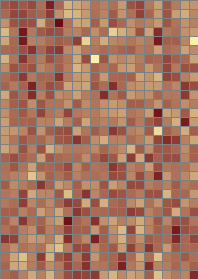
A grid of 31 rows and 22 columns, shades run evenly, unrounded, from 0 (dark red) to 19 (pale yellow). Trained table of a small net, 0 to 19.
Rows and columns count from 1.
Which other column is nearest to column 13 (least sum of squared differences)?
14
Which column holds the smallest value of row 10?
4
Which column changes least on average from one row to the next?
6
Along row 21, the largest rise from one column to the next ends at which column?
13
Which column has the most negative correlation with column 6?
9
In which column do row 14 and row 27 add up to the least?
21
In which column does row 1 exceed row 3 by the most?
7
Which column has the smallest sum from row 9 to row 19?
3
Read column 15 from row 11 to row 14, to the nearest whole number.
12 7 9 7
